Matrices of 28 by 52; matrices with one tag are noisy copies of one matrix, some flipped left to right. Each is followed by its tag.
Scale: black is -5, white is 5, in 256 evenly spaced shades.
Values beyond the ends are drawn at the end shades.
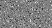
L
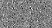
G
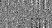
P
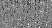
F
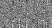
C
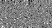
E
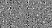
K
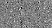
G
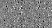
G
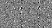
G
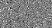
K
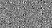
K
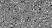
L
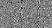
G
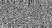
E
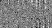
P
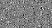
K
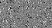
K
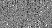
F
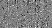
F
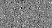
G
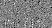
C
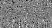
C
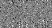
C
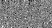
E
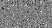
F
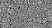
K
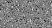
L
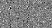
K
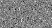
L
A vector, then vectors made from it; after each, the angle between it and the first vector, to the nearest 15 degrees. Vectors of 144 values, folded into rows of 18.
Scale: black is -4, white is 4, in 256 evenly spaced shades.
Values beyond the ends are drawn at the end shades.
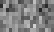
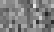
75 degrees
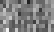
75 degrees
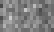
60 degrees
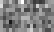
120 degrees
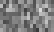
150 degrees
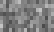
120 degrees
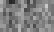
120 degrees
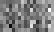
105 degrees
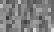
105 degrees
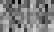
75 degrees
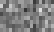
150 degrees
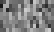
45 degrees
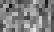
45 degrees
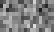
15 degrees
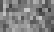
45 degrees
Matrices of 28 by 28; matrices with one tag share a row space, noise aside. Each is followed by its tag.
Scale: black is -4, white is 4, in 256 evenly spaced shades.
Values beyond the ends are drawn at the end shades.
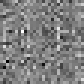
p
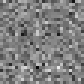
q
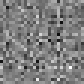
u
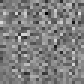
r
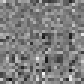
q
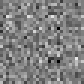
u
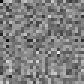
u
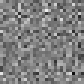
r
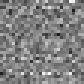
q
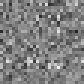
u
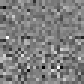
p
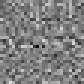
q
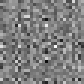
r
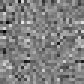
p
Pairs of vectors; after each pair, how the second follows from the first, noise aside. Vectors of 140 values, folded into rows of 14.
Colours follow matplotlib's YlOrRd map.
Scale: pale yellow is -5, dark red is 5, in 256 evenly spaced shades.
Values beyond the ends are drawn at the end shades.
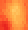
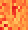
sign-scrambled.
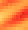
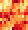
wrapped around, negated, scaled up.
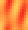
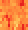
wrapped around, partly zeroed.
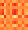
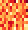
wrapped around, negated, scaled up.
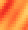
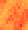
reversed, shrunk.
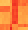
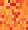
sign-scrambled.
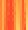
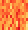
sign-scrambled.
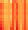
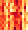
wrapped around, negated, scaled up.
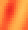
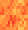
wrapped around, partly zeroed.
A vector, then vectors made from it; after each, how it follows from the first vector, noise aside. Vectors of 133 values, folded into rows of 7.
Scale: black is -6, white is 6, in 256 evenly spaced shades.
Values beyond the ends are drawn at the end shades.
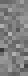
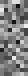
reversed, negated, scaled up.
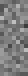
reversed.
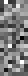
wrapped around, negated, scaled up.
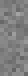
wrapped around, negated, shrunk.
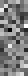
reversed, negated, scaled up.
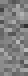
reversed.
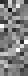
wrapped around, negated, scaled up.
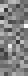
reversed, negated, scaled up.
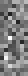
wrapped around, negated, scaled up.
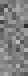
reversed.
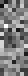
wrapped around, negated, scaled up.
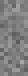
wrapped around, negated, shrunk.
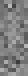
wrapped around.
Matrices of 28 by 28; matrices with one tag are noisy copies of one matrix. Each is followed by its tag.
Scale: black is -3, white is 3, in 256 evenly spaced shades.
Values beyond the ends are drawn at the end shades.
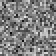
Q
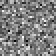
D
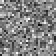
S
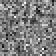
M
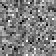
Q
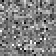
M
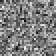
M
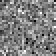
D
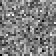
S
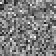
D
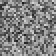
D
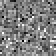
Q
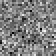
Q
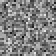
Q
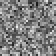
S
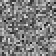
Q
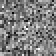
M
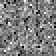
M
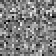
M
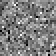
D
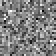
Q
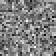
S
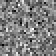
S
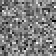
D
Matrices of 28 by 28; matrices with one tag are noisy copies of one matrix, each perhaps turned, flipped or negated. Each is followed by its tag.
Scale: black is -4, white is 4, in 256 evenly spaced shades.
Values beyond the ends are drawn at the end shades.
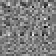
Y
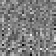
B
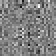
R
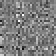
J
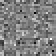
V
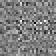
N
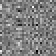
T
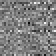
B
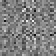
N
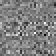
N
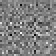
N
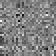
J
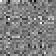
J
